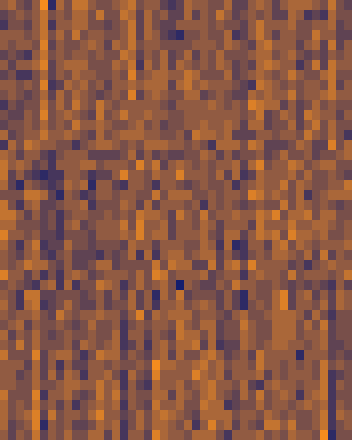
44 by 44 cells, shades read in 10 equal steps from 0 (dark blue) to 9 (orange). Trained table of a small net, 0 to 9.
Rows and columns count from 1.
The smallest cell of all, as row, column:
29, 23
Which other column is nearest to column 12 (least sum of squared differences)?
3
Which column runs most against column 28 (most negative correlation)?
36
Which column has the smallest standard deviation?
9
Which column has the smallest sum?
7
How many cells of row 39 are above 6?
3
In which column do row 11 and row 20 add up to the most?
32
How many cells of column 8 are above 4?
19
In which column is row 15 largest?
42
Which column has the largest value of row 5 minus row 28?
6
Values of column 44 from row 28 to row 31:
7 3 5 5
